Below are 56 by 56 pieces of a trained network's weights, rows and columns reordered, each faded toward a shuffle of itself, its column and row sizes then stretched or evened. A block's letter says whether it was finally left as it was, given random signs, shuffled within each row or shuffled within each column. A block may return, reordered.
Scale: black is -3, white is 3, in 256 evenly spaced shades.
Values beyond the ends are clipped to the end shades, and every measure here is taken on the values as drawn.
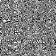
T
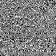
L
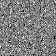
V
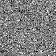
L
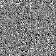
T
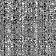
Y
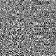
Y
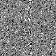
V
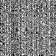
Y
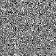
T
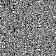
V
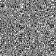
Y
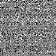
Y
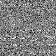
L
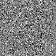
V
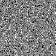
V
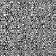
Y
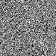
V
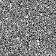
V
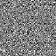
Y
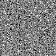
V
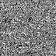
L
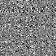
T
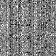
Y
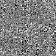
T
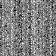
V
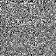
T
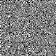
T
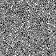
V
